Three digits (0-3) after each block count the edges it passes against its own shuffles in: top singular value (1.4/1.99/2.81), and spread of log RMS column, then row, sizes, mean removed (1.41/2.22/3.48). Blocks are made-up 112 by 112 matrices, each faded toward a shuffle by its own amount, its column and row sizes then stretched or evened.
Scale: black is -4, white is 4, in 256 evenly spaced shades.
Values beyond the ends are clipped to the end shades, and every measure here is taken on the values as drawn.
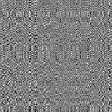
3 3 0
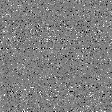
0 0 2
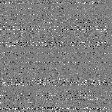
1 1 3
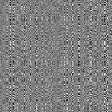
3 3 1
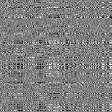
3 1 3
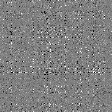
1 2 2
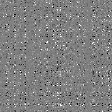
2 2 2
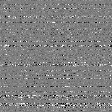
1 1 3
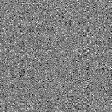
2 1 0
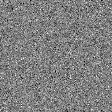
0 1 0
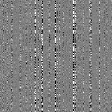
3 3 0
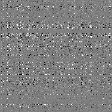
1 2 3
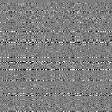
3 1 3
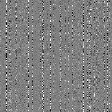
2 3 0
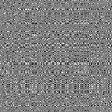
3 1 3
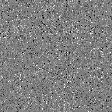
1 1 1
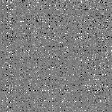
0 2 2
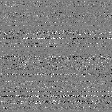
1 0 3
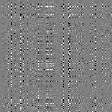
3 3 2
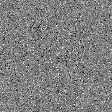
0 1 0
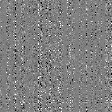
2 3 1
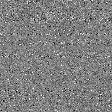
0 0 2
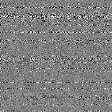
2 1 3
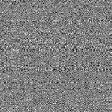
2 0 2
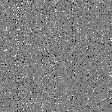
0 2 1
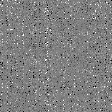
1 2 1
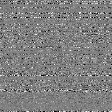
2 0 3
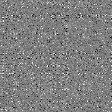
2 1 2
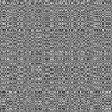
3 2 3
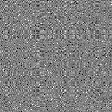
3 1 1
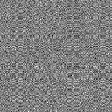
3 0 2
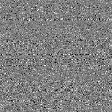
2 0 2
